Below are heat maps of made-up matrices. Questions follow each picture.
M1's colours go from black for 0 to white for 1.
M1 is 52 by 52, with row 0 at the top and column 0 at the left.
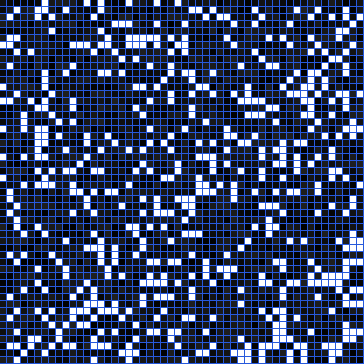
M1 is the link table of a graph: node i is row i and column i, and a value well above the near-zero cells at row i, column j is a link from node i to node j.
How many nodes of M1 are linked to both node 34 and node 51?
3
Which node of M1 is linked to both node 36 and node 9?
node 1
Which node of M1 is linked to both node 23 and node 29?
node 39
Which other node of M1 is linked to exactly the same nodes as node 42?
node 30
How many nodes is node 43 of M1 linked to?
9
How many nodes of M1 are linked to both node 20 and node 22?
7
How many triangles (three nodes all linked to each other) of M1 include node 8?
1
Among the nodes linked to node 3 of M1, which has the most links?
node 50
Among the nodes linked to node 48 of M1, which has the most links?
node 49
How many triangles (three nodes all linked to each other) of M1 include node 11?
3
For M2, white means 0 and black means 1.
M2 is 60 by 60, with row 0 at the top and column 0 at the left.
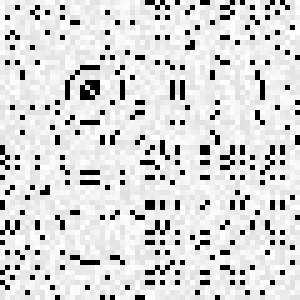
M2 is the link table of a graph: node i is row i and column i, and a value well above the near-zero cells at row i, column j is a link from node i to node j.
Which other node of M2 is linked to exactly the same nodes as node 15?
node 23
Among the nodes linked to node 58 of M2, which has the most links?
node 52
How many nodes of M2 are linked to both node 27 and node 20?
5
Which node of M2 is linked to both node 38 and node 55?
node 9
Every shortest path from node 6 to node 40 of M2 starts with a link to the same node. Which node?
node 2
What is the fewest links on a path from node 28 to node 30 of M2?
2
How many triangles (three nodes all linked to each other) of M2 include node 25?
1
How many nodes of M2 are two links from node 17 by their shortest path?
4
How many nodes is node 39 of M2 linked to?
3
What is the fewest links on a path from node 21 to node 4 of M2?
7
